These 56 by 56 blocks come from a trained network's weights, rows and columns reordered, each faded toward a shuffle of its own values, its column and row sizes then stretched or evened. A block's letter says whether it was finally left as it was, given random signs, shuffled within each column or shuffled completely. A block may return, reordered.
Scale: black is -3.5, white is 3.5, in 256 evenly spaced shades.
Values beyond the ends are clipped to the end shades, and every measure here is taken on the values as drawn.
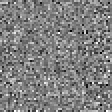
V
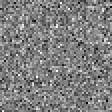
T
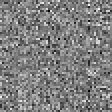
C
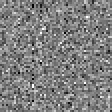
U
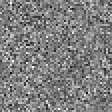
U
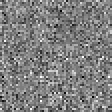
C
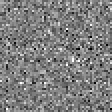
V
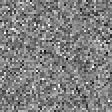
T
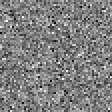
T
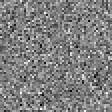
U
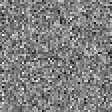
U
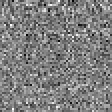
C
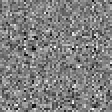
C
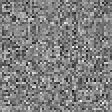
C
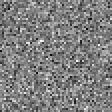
T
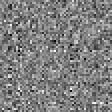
C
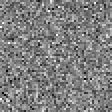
T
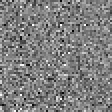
V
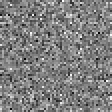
V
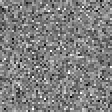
T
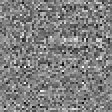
C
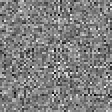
C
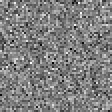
T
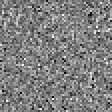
U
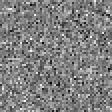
T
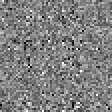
V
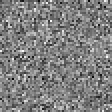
V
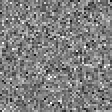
T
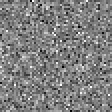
T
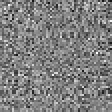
C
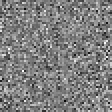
U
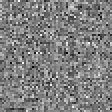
C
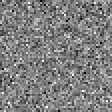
T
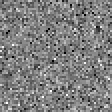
T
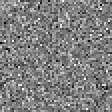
T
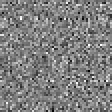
C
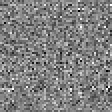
V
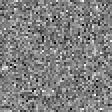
T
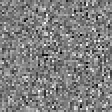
U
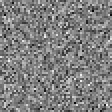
U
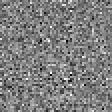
V
